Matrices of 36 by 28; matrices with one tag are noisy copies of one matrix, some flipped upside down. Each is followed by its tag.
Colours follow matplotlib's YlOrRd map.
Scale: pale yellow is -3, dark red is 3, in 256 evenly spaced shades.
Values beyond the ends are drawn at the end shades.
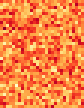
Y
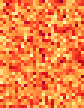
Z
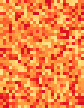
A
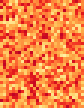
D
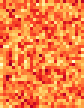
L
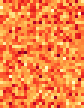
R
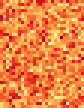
D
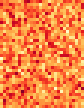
L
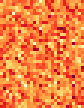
A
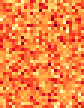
Y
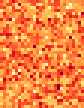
R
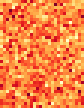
L
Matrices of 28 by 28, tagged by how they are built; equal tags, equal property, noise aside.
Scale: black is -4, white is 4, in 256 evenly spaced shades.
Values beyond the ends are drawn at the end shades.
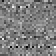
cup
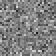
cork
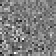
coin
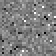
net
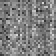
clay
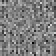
clay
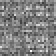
clay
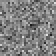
cork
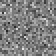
cork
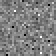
net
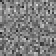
clay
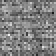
clay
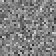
cork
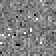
net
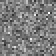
cork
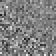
coin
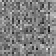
clay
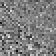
coin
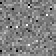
net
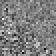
coin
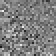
coin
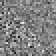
coin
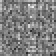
clay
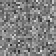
cork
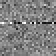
cup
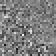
coin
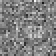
clay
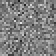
cork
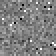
net
